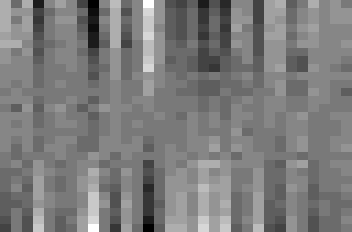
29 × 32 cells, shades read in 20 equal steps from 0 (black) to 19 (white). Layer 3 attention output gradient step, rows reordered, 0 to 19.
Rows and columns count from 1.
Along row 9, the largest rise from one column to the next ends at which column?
14
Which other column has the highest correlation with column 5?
10
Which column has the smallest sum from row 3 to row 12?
9
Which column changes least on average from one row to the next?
30
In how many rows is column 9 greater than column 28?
11
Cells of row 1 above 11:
8
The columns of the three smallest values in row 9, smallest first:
20, 19, 28
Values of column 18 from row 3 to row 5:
8 8 8
